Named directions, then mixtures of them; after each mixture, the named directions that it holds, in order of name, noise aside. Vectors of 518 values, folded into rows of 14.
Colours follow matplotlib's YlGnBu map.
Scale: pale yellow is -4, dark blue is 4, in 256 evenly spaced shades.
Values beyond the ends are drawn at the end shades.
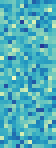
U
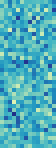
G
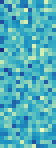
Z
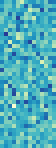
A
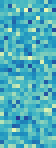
G, Z.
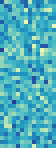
U, Z.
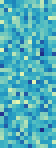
A, Z.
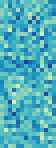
G.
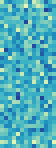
A, U, Z.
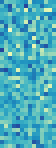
G, U, Z.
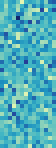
A, G.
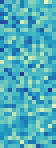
U, Z.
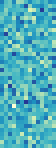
A.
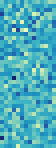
G, U.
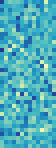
A, Z.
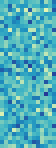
G, Z.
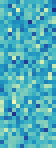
G.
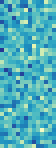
Z.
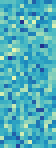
U.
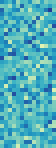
A, G, U.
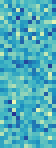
G.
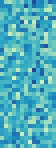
A, U, Z.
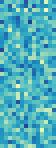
A, G, Z.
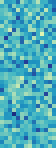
G.
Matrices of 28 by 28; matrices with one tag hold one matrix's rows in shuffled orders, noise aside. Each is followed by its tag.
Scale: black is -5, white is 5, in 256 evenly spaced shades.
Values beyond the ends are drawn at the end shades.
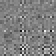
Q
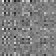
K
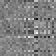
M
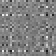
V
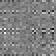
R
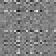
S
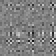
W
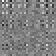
V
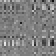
R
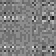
R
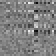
M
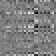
M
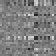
M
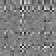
Q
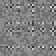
W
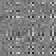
W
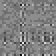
Q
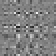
S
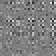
W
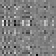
K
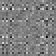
V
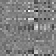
M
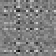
S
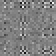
Q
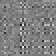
Q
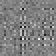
Q
